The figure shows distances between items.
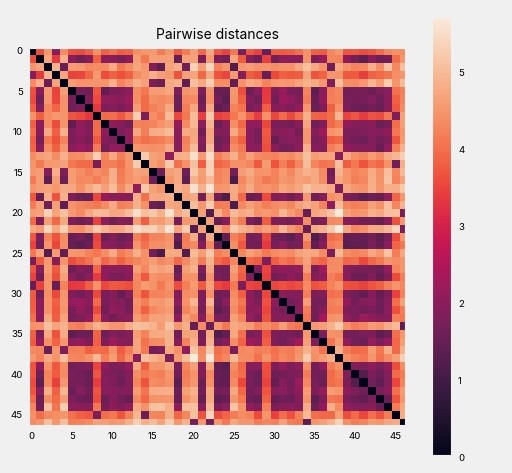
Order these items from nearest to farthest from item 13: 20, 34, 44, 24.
24, 44, 34, 20
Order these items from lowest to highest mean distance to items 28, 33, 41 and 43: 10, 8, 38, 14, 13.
10, 8, 14, 38, 13
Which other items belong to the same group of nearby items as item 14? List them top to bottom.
8, 45
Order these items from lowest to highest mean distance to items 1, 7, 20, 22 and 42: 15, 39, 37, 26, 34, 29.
39, 34, 29, 26, 37, 15
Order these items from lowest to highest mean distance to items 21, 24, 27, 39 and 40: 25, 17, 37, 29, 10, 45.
10, 29, 45, 37, 25, 17
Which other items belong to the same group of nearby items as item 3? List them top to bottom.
0, 26, 29
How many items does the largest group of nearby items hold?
26
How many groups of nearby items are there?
6
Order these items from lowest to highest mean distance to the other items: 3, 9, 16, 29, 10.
9, 10, 29, 3, 16
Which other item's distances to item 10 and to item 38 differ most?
17
